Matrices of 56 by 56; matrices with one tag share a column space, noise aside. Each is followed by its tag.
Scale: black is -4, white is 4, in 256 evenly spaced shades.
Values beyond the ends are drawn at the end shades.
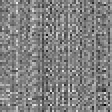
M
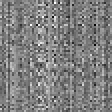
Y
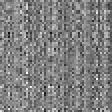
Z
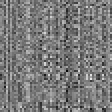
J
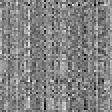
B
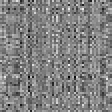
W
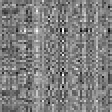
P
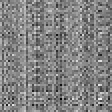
M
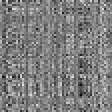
W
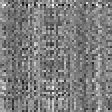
B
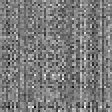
J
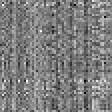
B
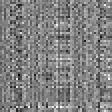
J
